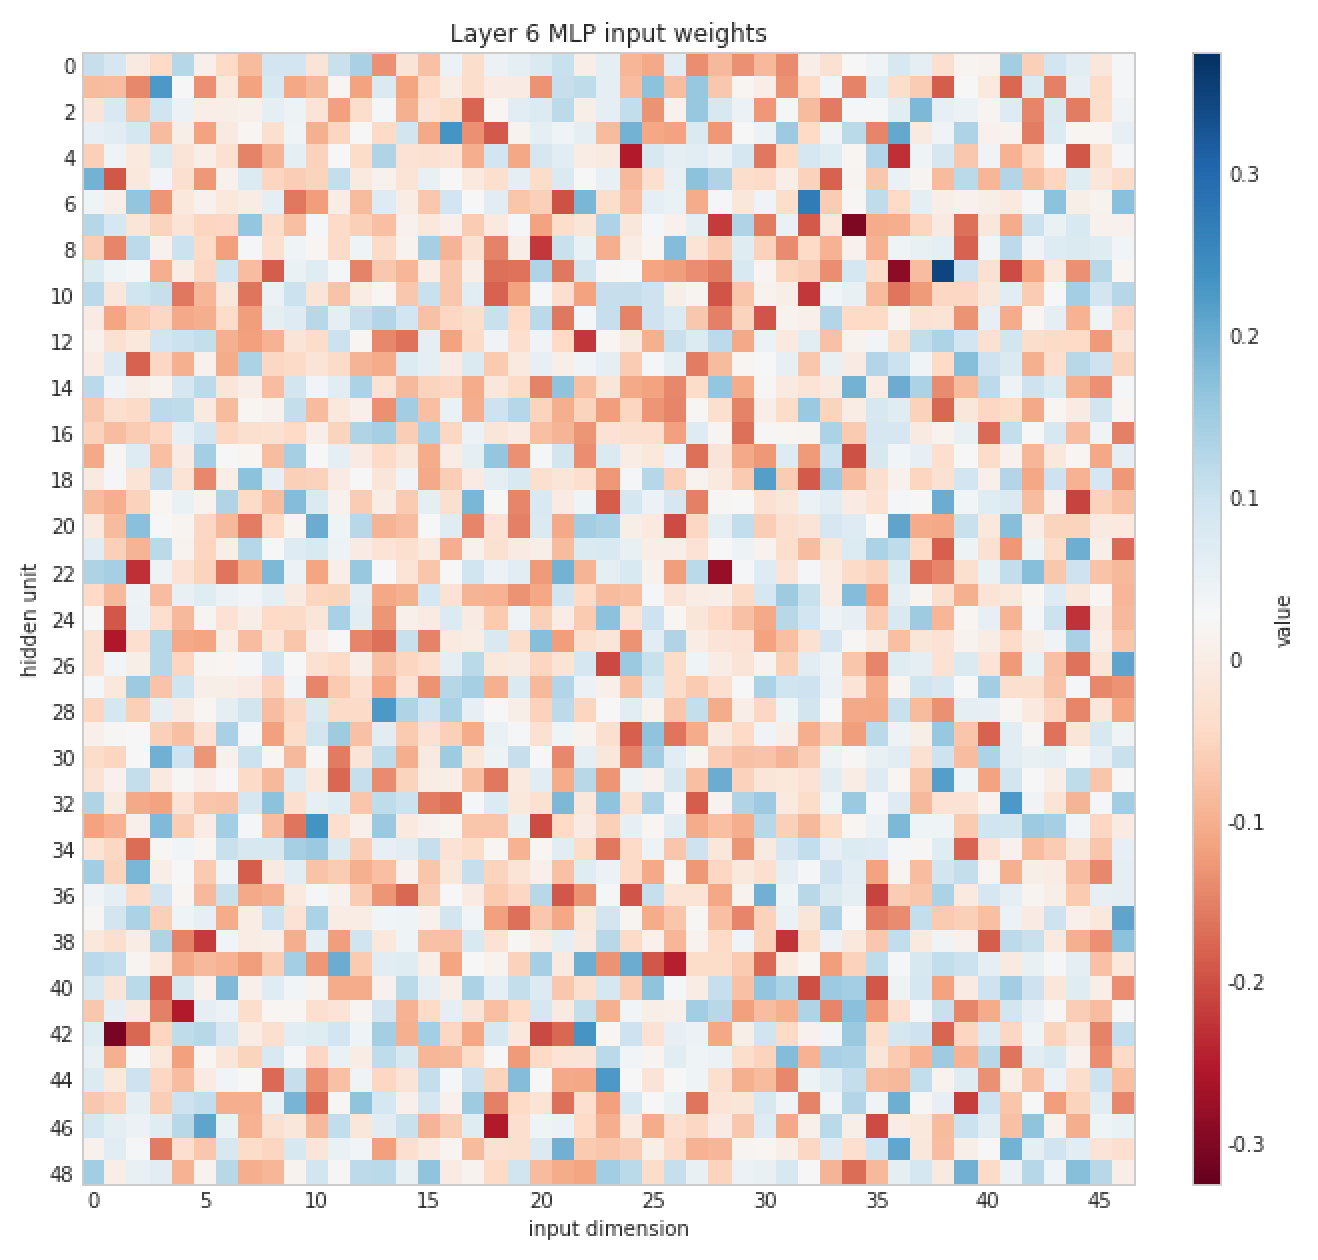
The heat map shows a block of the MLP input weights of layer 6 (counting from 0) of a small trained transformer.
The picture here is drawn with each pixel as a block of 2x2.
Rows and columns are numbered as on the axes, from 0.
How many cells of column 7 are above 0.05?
9
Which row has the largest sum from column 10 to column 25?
28
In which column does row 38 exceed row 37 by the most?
36
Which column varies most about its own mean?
38
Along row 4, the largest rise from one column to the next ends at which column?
25
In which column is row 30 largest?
3
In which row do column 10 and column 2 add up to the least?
22
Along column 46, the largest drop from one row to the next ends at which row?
27
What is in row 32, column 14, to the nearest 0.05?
0.1
